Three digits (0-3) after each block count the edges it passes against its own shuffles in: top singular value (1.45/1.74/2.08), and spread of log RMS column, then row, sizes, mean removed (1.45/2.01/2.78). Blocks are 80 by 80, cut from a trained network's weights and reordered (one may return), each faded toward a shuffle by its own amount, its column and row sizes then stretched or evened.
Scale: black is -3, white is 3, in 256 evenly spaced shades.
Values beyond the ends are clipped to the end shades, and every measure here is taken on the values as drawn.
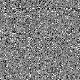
2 1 1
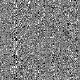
0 3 0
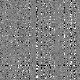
2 3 2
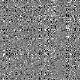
1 3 2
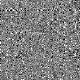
1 2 1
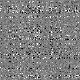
0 2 3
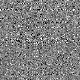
1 1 2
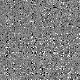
0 2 2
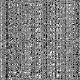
3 3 2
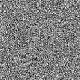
2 0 0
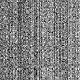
3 0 1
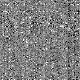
0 1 2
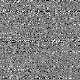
1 1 3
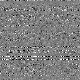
2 0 3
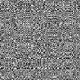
3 1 2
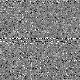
2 1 2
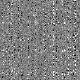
0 3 1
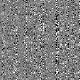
2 3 0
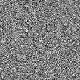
2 0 0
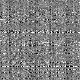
2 0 3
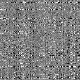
1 1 3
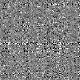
1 2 2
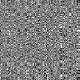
3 3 1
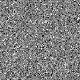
1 1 0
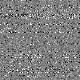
0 0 3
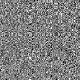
3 2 0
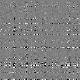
1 2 3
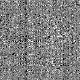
1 1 2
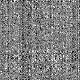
2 1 2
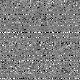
2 1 3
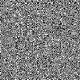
2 1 0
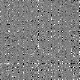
1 3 2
